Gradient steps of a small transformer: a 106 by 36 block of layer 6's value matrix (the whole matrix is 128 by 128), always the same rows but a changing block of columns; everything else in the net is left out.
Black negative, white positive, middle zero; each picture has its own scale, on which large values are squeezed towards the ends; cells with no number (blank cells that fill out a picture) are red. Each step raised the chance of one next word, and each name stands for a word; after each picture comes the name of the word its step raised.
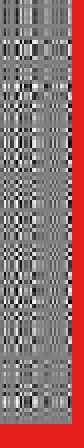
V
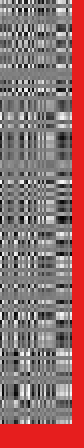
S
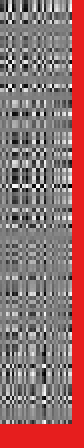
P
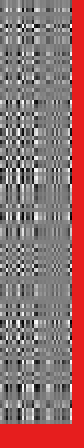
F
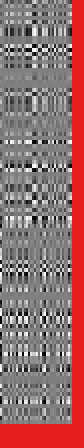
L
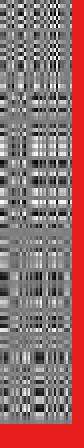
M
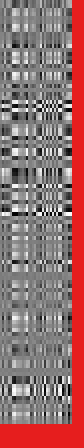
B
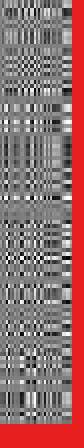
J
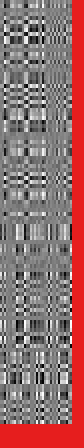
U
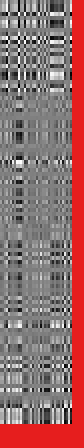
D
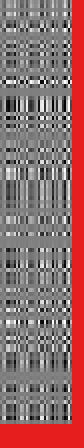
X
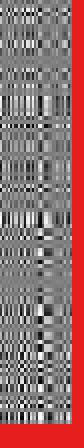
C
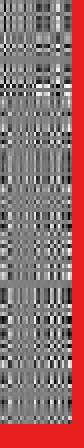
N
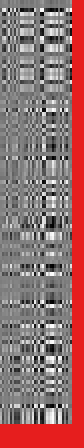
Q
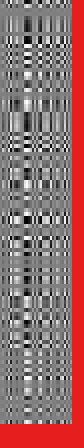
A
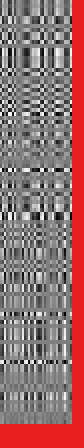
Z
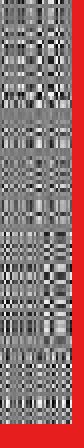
V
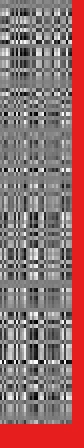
Z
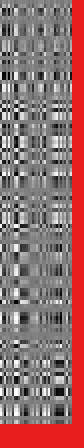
B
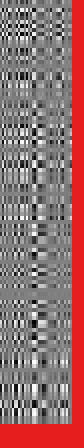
F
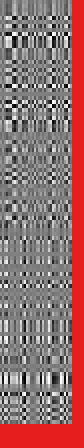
U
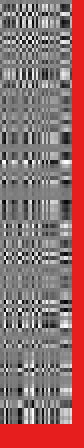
D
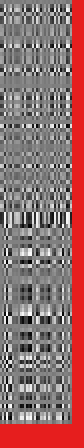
C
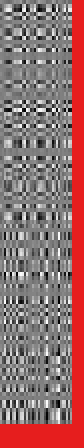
Q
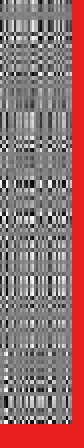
A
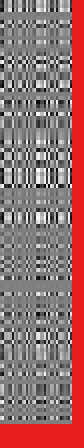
P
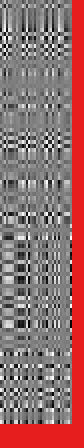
A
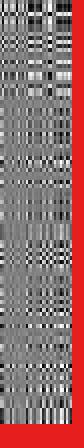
D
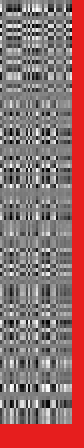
F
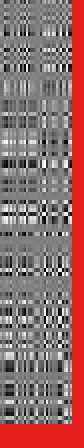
L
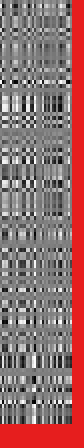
X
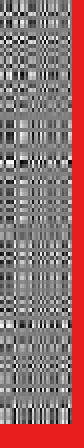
D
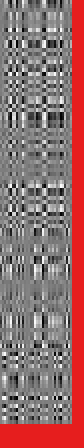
B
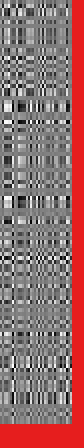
J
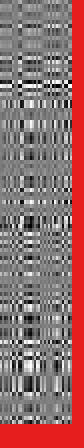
N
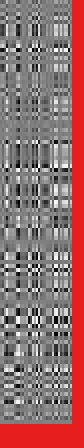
L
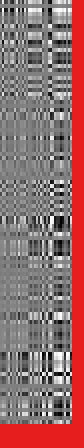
S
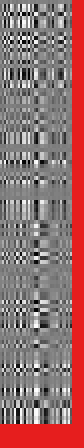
D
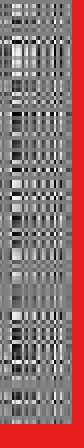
Z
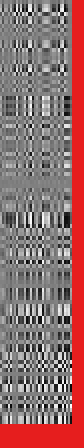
C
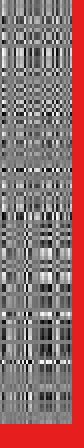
Z
